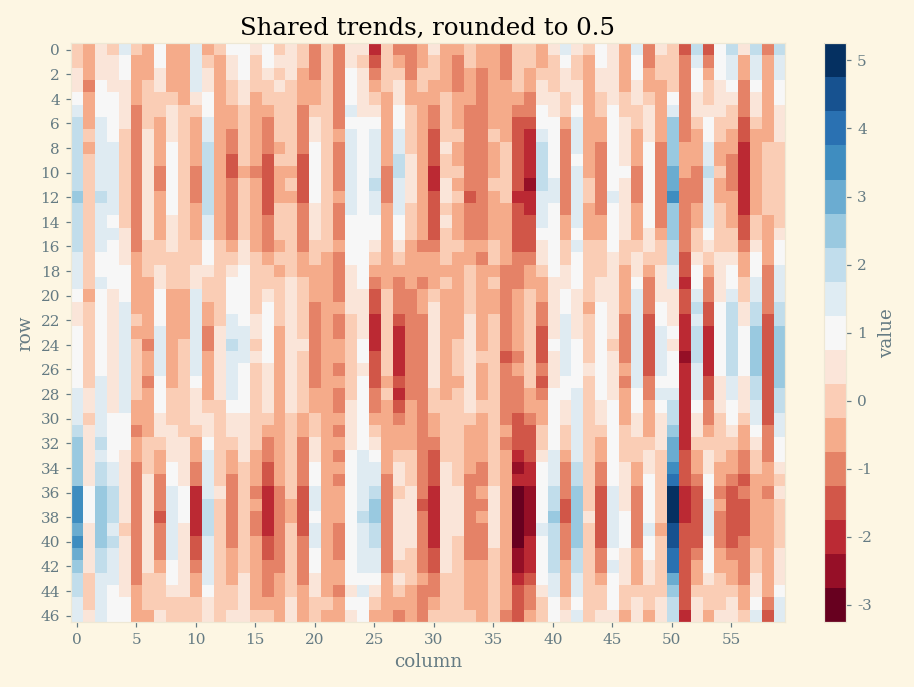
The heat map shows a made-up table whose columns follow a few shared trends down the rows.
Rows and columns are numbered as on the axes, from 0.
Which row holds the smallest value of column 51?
25
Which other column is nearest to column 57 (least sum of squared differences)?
59
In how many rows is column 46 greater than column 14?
19
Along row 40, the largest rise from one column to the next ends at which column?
50
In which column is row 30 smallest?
51
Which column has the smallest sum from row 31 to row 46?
37
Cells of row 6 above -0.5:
33
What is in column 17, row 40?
-1
